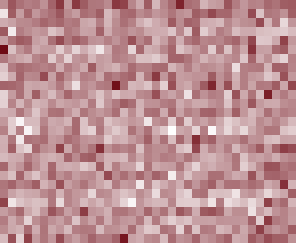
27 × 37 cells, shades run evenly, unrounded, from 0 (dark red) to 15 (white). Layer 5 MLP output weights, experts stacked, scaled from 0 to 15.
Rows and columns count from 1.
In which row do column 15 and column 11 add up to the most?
15
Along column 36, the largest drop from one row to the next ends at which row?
5
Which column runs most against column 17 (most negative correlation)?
1
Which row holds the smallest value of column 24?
3
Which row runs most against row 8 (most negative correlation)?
7
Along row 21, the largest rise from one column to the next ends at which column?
37
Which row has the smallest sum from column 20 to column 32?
2
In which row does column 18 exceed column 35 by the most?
19
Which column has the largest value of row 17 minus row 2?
4
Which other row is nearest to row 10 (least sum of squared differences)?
13
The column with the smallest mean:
36
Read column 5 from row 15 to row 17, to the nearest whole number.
11 7 6
